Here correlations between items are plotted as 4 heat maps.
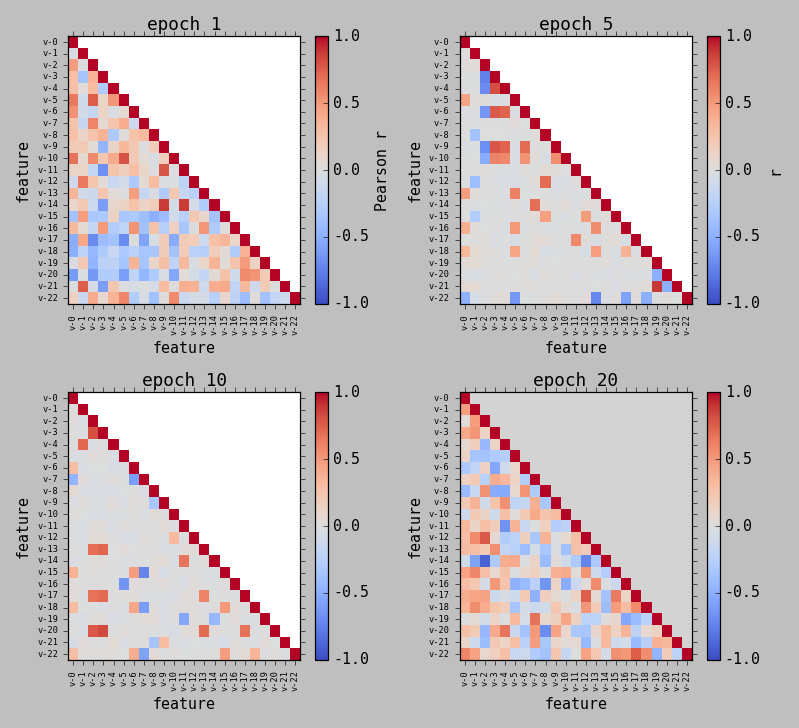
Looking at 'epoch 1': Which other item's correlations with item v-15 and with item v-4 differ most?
v-5
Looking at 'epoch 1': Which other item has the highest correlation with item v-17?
v-20
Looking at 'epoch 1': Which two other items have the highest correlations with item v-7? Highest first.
v-2, v-5
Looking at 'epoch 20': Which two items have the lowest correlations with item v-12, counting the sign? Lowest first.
v-14, v-21
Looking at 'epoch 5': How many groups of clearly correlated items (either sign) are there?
6
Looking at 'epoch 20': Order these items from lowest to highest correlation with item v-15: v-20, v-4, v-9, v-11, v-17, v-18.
v-11, v-20, v-4, v-9, v-18, v-17
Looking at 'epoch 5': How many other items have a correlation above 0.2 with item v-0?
4
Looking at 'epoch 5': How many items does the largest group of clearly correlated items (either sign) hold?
6
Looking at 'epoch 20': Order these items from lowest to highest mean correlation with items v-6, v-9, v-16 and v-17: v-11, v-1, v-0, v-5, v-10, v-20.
v-5, v-11, v-10, v-20, v-0, v-1
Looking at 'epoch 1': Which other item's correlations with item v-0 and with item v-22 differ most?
v-6
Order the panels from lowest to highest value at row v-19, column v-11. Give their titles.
epoch 10, epoch 5, epoch 20, epoch 1
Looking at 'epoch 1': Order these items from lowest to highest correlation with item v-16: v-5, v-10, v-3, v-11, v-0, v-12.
v-11, v-5, v-12, v-10, v-0, v-3
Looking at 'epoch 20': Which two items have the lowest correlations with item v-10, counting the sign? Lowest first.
v-16, v-13
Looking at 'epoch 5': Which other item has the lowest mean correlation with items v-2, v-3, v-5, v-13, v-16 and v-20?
v-22
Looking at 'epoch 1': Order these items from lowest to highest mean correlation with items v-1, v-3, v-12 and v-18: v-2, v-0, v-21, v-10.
v-0, v-10, v-2, v-21
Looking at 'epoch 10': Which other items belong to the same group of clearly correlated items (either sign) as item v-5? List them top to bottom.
v-16
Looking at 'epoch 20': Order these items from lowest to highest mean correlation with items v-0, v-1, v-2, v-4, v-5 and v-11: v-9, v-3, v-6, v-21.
v-6, v-21, v-9, v-3
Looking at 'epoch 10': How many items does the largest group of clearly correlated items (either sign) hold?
6
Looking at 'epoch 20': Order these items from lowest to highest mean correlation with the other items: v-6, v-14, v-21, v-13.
v-14, v-6, v-21, v-13
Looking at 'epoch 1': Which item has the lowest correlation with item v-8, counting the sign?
v-15
